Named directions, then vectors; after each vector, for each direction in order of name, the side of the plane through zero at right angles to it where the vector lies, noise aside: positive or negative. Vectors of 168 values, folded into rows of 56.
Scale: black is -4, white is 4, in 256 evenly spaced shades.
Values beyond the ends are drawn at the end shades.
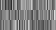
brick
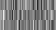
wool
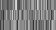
positive, negative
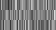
positive, negative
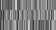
positive, negative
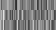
negative, positive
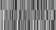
negative, positive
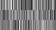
negative, negative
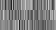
positive, positive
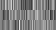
negative, negative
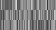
positive, negative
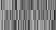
negative, positive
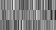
negative, negative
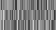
negative, positive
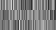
negative, negative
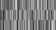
positive, negative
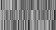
negative, positive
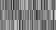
positive, positive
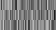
negative, positive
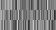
negative, positive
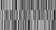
negative, positive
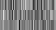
positive, positive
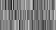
positive, positive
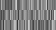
positive, negative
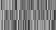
negative, positive
